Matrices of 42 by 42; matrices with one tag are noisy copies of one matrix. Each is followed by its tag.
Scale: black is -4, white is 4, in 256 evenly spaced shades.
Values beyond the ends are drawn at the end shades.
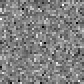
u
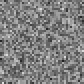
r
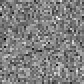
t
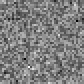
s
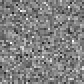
t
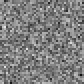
r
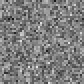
s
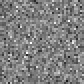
t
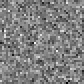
u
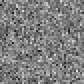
t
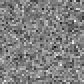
t
